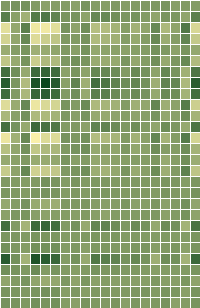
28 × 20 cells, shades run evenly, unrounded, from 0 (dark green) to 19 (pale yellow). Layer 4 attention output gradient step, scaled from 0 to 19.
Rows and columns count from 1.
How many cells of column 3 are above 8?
23
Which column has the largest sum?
4
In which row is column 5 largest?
3
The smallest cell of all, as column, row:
5, 8
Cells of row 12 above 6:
15
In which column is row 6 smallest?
19
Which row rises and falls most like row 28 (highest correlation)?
22
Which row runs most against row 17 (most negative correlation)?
26
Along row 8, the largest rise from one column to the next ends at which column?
7
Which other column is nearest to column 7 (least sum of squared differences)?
13
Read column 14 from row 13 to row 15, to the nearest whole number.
12 11 10
